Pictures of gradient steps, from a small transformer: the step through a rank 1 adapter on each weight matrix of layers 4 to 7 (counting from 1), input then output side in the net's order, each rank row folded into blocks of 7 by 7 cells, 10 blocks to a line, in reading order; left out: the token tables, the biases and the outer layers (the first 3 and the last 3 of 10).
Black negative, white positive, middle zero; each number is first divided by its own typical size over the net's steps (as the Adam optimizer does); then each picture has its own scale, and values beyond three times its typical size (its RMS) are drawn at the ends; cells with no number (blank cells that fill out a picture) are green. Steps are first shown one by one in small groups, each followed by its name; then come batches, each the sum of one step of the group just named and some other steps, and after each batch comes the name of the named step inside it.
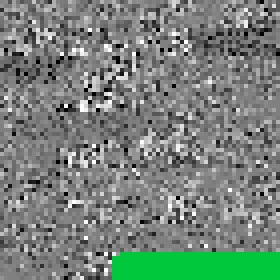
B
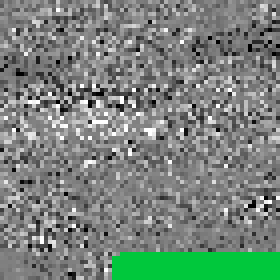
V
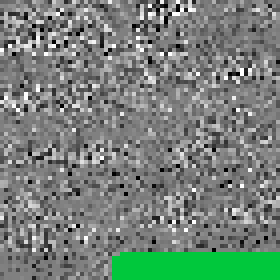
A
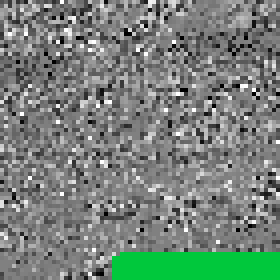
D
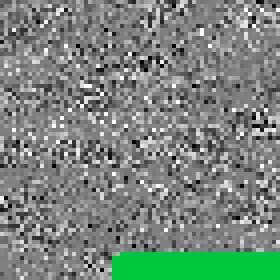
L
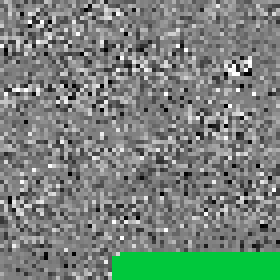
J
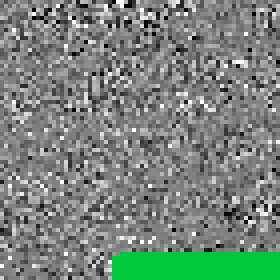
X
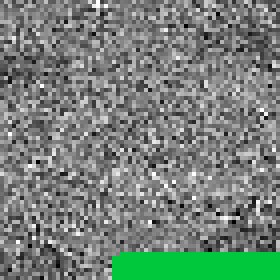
V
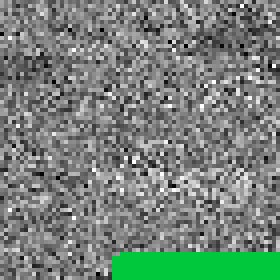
B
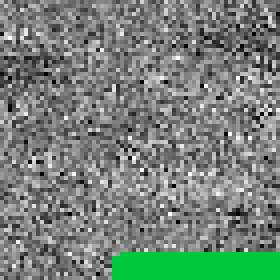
D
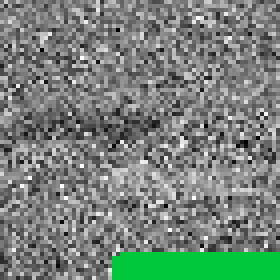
B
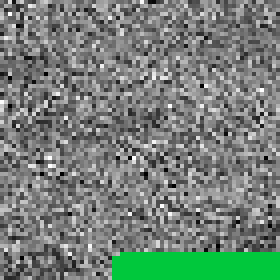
J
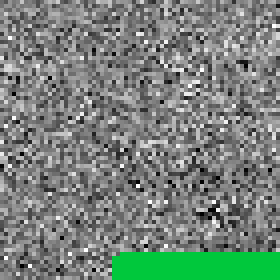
L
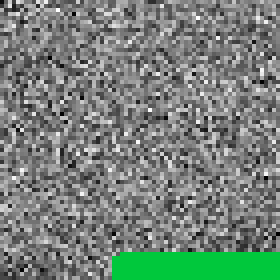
V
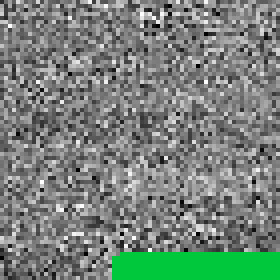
X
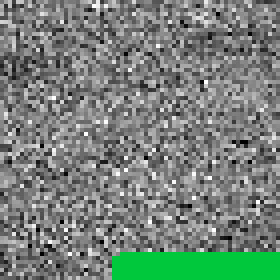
V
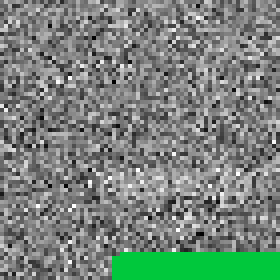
L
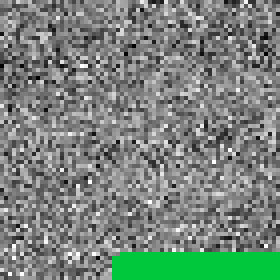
L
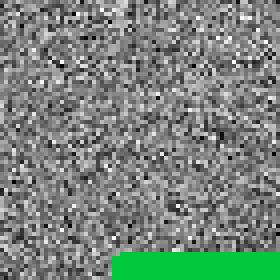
D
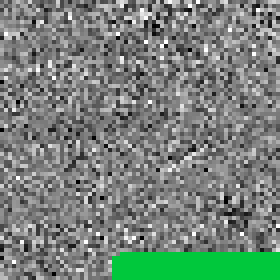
X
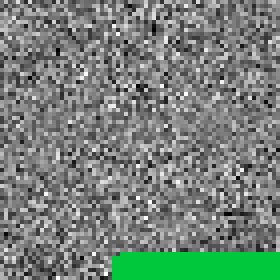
X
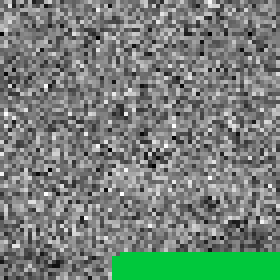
J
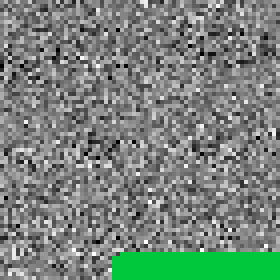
L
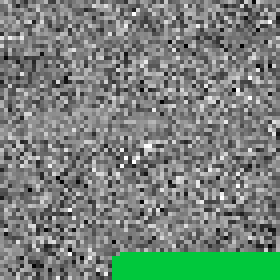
J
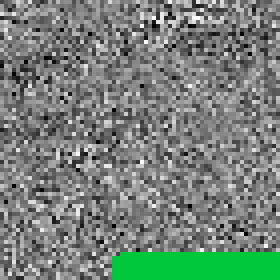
D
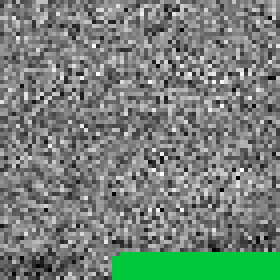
A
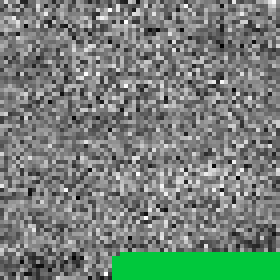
B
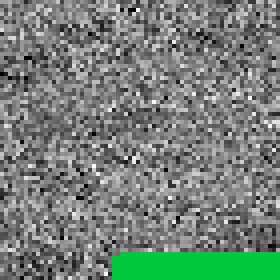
B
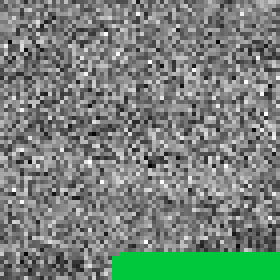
V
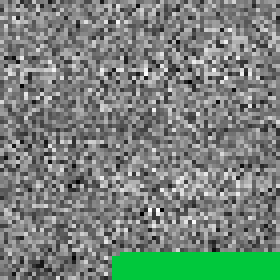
A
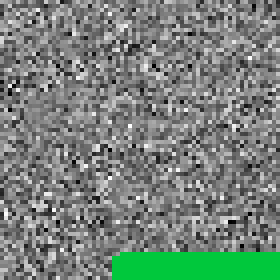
J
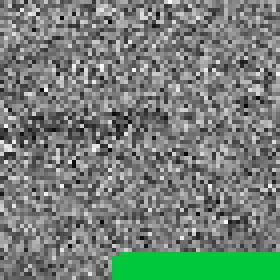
D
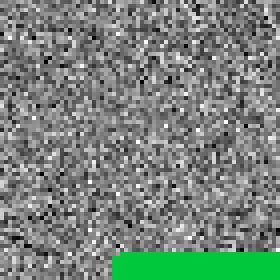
A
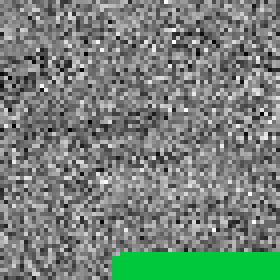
D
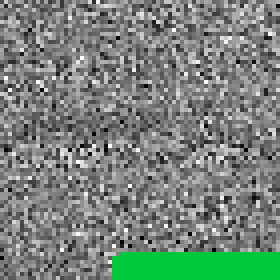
B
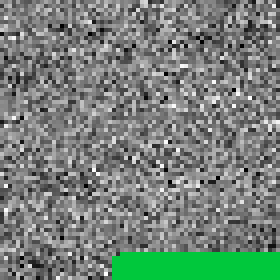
B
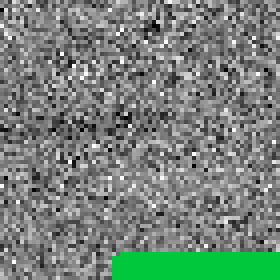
B
